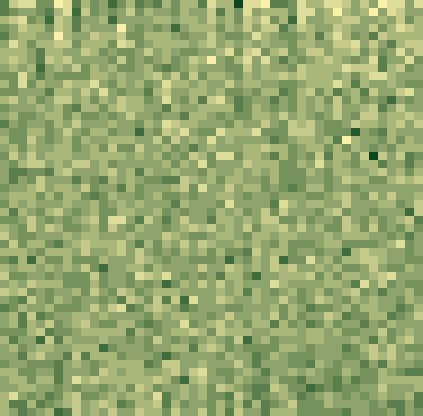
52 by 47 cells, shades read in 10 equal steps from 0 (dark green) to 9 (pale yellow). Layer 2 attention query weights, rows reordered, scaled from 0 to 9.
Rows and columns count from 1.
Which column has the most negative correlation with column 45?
33
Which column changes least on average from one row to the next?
34
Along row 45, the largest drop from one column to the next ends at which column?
10
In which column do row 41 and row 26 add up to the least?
31
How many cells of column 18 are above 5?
20
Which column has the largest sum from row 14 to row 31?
26
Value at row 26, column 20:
3
